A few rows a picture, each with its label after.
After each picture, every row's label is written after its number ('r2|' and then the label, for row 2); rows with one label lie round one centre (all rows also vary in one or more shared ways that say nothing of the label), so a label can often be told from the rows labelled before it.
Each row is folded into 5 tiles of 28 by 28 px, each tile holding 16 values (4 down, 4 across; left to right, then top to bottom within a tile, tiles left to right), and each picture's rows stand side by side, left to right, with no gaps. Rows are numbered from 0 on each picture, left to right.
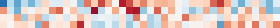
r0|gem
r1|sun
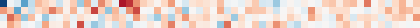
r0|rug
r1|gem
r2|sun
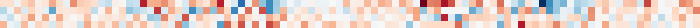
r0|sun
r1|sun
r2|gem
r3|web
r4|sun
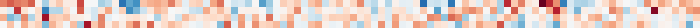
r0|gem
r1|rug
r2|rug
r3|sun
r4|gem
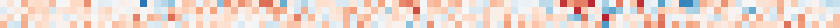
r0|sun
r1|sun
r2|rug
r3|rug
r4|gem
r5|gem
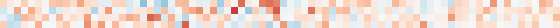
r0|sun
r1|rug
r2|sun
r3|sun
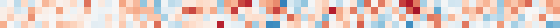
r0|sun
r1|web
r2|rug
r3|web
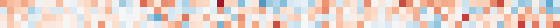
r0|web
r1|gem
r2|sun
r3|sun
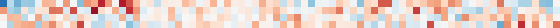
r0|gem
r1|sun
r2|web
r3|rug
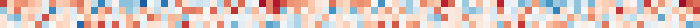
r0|sun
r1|rug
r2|sun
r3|gem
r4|sun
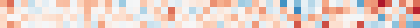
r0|web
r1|sun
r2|web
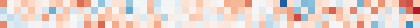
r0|sun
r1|web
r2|rug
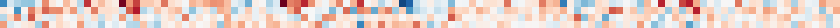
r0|sun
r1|sun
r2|web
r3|sun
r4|rug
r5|rug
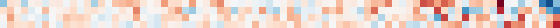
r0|rug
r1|sun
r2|web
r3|gem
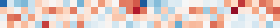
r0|rug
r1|gem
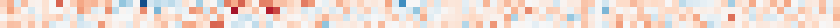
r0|web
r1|gem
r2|web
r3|gem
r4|gem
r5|sun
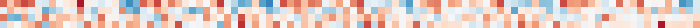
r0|gem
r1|rug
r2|rug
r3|rug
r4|web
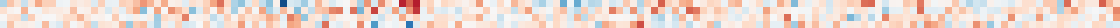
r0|rug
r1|sun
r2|rug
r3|web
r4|gem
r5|rug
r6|gem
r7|sun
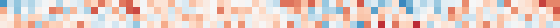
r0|gem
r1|gem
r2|rug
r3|sun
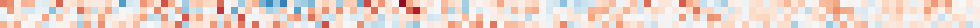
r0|web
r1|gem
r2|sun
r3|gem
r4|sun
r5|rug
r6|web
